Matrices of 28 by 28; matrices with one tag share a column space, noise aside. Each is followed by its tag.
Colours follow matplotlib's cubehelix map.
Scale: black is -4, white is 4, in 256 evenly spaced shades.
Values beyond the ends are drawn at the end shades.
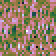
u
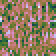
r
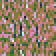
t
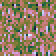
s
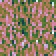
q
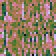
r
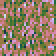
q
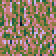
q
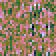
s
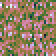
t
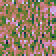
q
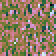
s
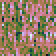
r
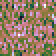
t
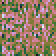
s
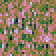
u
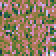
s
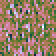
s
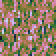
u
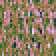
u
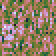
u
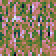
r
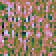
r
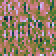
r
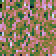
t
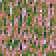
q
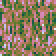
u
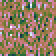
t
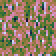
r
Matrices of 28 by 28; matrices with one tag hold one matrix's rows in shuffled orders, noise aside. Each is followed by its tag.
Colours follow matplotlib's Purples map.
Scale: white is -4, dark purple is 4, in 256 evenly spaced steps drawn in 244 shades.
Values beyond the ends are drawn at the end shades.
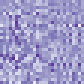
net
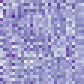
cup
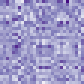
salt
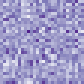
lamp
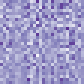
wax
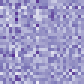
net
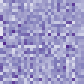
cup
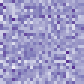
cup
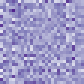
cup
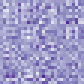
lamp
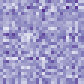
lamp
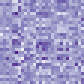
salt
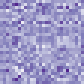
salt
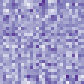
lamp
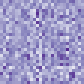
wax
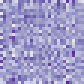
cup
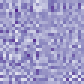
net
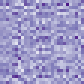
salt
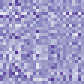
net
